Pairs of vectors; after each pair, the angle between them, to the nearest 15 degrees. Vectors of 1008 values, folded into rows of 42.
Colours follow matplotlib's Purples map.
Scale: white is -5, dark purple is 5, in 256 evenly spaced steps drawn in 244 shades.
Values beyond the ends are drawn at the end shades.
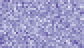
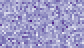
60 degrees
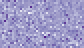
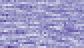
60 degrees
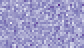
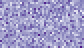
90 degrees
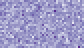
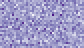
120 degrees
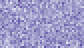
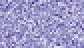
105 degrees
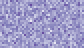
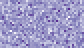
45 degrees
